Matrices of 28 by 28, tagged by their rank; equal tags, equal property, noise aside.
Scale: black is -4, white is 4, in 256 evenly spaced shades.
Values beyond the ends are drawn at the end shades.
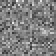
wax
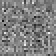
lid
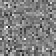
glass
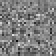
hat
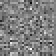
hat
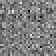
lid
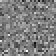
glass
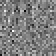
wax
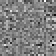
glass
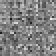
glass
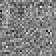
lid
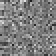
lid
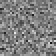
wax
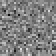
lid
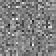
lid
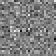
hat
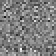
glass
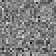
glass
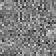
glass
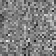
wax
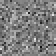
wax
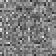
wax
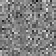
glass
